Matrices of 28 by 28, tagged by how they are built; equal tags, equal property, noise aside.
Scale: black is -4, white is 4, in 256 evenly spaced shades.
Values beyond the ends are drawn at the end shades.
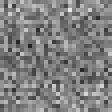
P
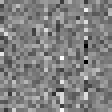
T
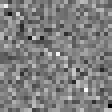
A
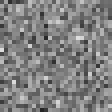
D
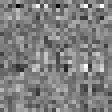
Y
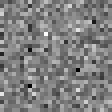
T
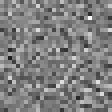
Y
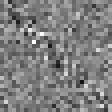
A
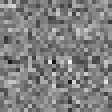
Y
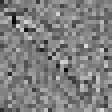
A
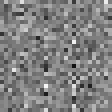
T
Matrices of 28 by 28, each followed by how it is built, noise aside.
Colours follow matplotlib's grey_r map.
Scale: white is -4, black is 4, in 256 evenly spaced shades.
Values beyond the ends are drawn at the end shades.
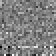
uneven rows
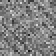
Toeplitz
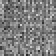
blocks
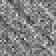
Toeplitz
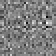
low rank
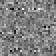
uneven rows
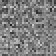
blocks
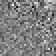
upper triangular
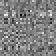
low rank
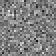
low rank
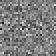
low rank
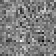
low rank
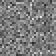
repeating rows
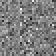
uneven columns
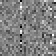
uneven columns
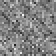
Toeplitz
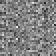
repeating rows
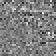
upper triangular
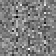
uneven columns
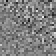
upper triangular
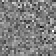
upper triangular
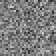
repeating rows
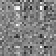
low rank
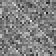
Toeplitz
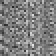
repeating rows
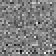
uneven rows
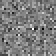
uneven rows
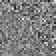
upper triangular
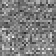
blocks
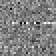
uneven rows
